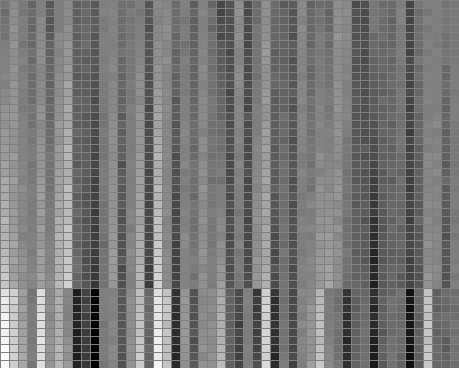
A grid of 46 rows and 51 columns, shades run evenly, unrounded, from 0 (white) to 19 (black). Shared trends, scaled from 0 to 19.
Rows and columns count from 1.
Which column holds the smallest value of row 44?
1
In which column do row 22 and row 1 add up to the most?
46
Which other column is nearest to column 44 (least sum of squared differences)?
32
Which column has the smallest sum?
18
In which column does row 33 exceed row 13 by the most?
42
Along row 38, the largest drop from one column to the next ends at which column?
30
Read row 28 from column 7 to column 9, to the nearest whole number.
6 5 12
